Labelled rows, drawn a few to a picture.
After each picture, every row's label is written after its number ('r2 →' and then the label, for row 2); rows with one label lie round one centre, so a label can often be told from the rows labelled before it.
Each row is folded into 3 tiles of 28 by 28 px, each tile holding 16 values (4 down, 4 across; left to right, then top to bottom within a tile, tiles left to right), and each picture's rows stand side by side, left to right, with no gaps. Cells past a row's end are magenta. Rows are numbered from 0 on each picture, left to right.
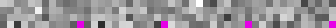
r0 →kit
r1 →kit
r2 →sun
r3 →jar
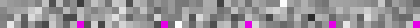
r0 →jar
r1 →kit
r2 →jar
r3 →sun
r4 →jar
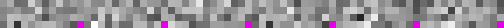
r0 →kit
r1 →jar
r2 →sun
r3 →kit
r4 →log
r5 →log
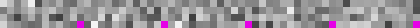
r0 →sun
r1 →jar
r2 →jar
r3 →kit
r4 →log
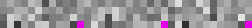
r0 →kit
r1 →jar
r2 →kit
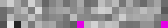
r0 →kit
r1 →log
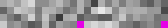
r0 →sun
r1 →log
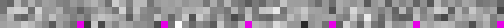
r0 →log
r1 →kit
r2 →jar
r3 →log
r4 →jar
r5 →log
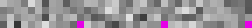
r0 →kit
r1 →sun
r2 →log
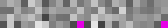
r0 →kit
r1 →kit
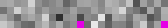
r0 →sun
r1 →jar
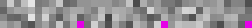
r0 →sun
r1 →jar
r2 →log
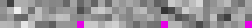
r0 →log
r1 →log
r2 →sun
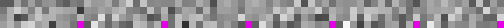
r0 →log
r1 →jar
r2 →kit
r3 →jar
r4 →jar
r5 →jar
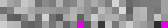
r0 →sun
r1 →kit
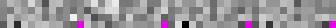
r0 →kit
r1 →sun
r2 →kit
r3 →kit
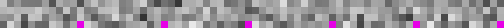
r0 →jar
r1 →sun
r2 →log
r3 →sun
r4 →jar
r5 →jar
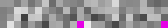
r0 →jar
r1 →sun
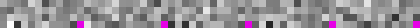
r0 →kit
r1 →sun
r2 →kit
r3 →kit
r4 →sun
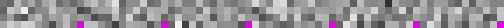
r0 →log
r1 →sun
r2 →kit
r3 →sun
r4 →jar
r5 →jar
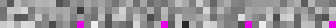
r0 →log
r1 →jar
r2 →kit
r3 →jar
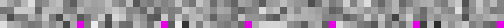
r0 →sun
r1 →jar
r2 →kit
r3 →log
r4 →sun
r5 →kit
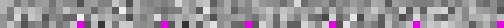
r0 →jar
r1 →kit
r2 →kit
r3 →jar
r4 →jar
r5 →log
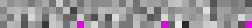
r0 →jar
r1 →jar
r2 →kit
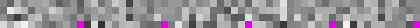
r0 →log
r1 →kit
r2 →jar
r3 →sun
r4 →kit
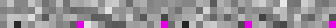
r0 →kit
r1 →sun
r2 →kit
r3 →sun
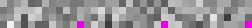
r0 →jar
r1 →jar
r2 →sun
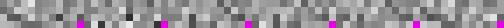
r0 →sun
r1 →kit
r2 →jar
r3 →jar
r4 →jar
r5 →sun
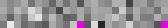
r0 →jar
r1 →kit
